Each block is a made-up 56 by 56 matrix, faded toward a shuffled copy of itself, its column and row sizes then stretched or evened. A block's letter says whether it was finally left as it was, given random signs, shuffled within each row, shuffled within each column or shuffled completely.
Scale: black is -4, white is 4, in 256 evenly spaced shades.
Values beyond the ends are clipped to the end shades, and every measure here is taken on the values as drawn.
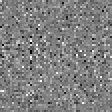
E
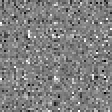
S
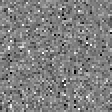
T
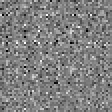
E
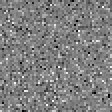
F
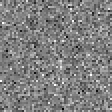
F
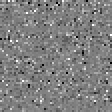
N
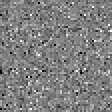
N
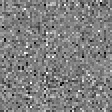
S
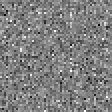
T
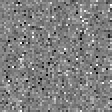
T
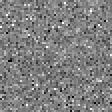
F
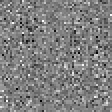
S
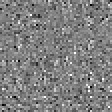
S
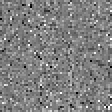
T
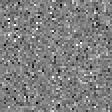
T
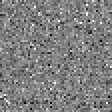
N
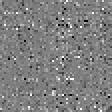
S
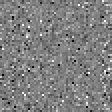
T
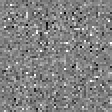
E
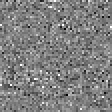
N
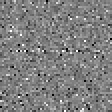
N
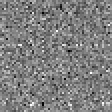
E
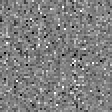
T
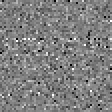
N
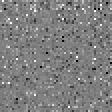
S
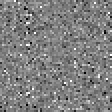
T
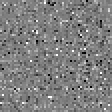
E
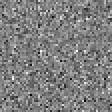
E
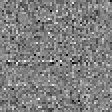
S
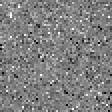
F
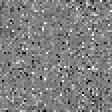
E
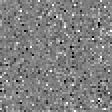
T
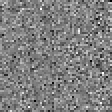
T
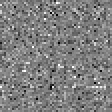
E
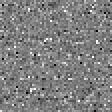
N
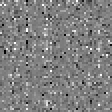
S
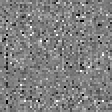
S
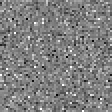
F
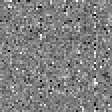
T
